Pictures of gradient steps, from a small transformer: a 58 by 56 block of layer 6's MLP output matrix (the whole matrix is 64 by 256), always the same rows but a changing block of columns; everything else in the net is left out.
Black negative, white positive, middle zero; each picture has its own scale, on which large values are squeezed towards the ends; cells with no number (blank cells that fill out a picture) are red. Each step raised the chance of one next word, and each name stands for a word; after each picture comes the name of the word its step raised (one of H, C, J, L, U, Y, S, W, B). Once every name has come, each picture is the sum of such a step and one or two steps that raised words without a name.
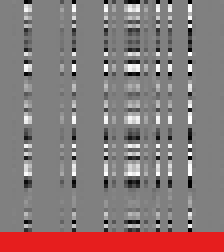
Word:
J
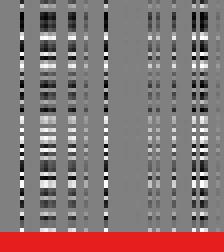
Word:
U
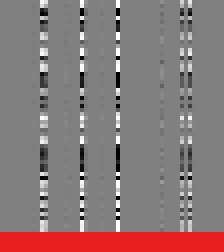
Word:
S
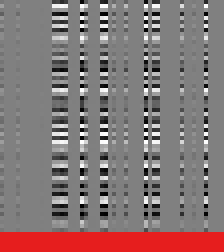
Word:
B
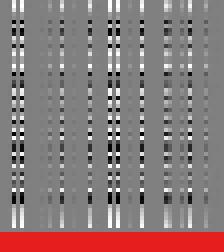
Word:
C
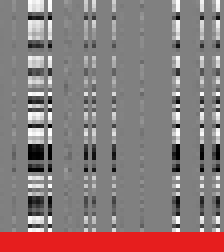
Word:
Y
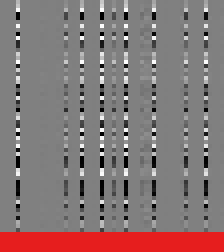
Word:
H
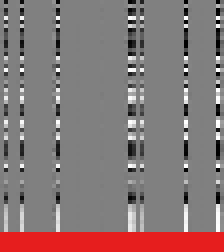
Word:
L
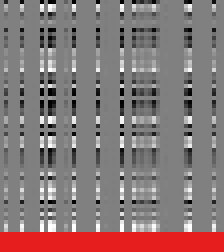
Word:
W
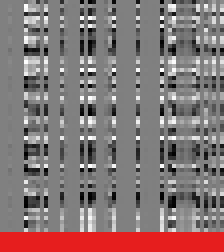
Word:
L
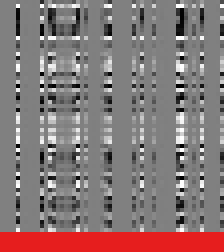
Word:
U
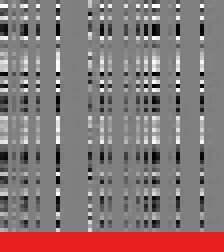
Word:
S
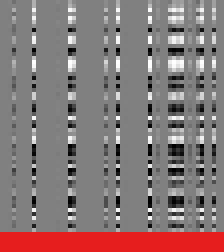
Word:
Y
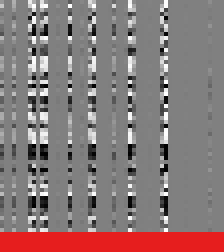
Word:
Y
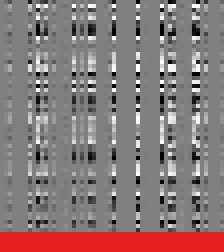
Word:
J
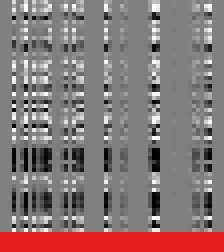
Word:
Y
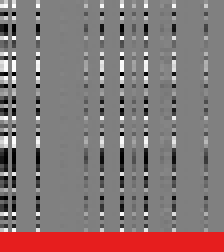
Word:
S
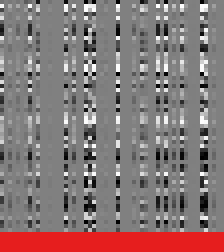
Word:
J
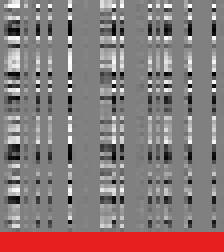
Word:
C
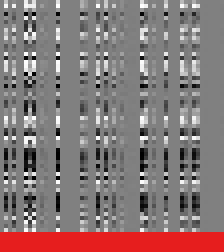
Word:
S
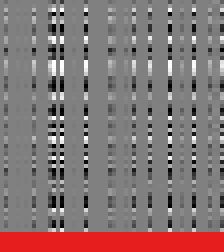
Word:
U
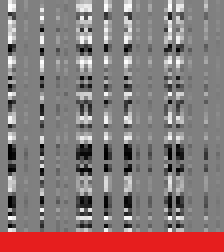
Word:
Y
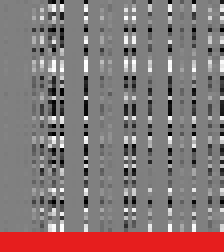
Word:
W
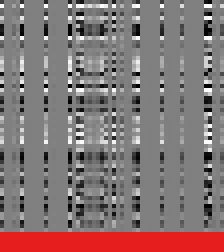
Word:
B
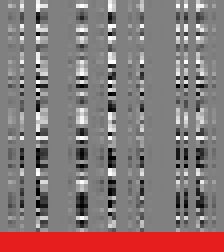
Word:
H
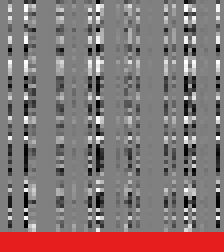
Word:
W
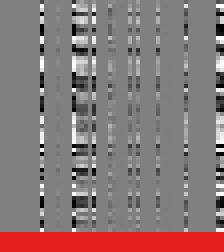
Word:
U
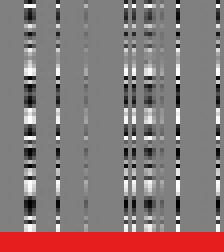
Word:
W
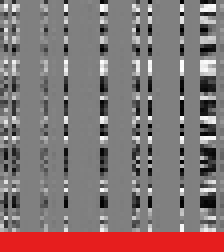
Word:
W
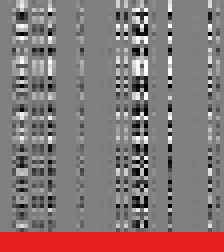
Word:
H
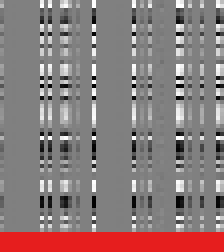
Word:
C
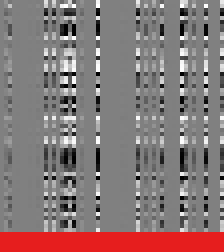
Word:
S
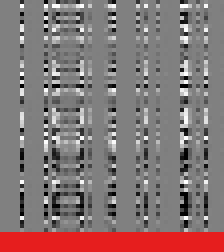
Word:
B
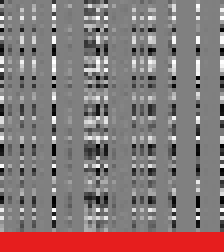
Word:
L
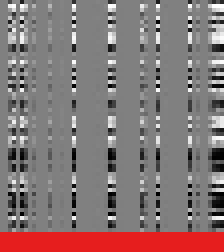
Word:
B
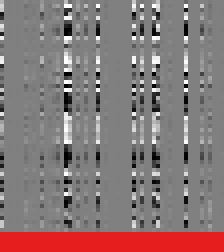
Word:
H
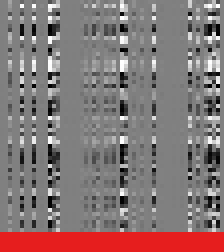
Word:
S
